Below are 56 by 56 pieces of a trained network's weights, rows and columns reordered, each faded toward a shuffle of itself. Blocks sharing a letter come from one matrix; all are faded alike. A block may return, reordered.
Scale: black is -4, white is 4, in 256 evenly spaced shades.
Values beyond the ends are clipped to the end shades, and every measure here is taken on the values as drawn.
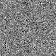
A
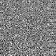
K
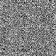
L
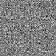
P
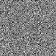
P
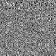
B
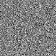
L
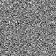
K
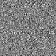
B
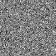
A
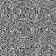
B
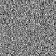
B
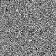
L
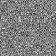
K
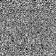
P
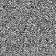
P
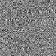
B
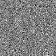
A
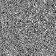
A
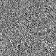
L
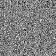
L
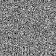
L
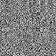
B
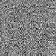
B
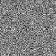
K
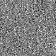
A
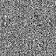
L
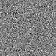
B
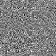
B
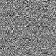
K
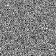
A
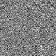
K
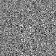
A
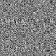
B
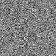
B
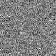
B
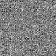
P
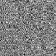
K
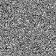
A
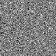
B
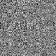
B
